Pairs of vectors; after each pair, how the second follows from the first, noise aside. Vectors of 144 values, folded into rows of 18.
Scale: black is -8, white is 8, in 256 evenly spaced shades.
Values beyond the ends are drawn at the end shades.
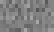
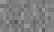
reversed, partly zeroed.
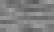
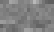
negated, partly zeroed.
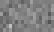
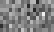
wrapped around, scaled up.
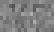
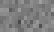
reversed, partly zeroed.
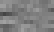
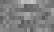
wrapped around, negated.
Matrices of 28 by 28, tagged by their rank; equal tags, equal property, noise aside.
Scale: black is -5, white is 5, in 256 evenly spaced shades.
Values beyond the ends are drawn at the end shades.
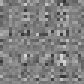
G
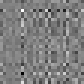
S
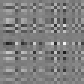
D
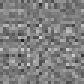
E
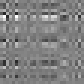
D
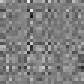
G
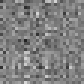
E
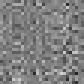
E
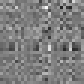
G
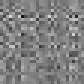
G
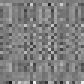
S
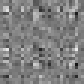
S
